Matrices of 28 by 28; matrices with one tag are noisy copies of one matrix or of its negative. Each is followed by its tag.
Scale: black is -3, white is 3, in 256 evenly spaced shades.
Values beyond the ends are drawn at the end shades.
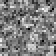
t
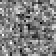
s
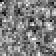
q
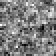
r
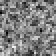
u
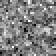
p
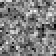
r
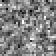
t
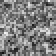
p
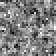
r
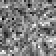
p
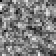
q
